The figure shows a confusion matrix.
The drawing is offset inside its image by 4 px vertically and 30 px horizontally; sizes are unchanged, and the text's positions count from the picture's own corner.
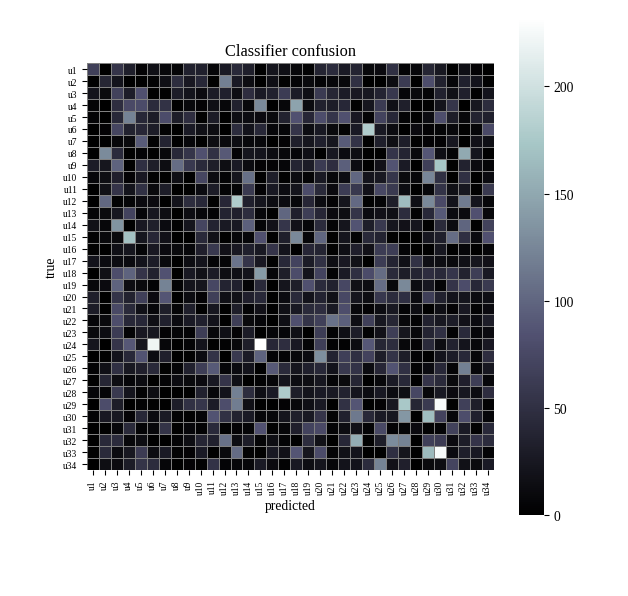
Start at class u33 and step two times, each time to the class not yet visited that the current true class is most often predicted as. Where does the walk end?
u29
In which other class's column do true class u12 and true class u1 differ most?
u27
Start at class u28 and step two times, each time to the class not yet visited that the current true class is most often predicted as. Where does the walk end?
u13
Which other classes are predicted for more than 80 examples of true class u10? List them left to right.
u14, u23, u29
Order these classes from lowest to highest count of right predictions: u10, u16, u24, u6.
u6, u16, u10, u24
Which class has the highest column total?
u30
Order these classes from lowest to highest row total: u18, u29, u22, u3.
u3, u22, u29, u18
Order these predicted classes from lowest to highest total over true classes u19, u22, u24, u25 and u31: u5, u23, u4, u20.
u23, u5, u4, u20
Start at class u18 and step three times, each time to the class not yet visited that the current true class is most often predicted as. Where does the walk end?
u5
